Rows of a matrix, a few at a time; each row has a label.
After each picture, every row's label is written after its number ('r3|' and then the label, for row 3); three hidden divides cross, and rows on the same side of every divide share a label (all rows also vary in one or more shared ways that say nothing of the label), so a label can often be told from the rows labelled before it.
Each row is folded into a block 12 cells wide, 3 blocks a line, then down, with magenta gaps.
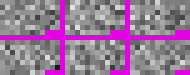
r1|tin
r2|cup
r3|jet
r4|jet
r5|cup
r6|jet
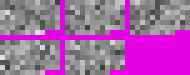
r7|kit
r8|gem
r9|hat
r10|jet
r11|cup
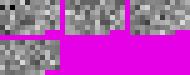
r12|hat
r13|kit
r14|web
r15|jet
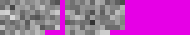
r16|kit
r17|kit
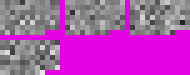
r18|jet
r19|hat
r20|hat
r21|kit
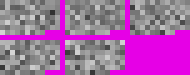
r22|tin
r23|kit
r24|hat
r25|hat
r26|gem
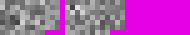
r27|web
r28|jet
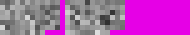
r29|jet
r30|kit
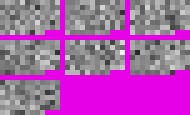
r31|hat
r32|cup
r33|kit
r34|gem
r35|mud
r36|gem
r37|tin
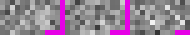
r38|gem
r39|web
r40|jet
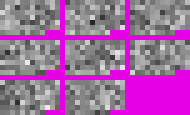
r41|tin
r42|kit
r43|web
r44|gem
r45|mud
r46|tin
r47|web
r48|gem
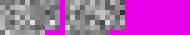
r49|jet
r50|cup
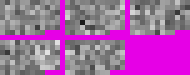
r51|cup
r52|web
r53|kit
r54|gem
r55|kit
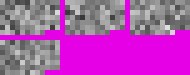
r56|mud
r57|gem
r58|kit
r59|web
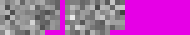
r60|kit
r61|cup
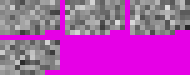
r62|cup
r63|jet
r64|cup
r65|tin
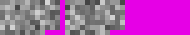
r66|cup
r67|tin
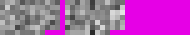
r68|tin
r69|mud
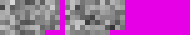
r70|tin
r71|tin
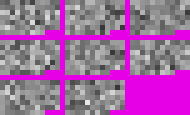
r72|kit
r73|cup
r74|gem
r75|tin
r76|cup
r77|kit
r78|kit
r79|web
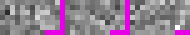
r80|gem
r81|mud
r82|web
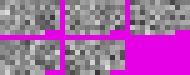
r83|kit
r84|jet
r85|jet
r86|kit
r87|gem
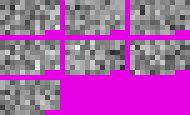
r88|mud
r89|hat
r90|kit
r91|mud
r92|cup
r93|jet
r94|gem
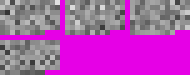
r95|gem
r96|cup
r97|mud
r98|hat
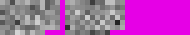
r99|web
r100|hat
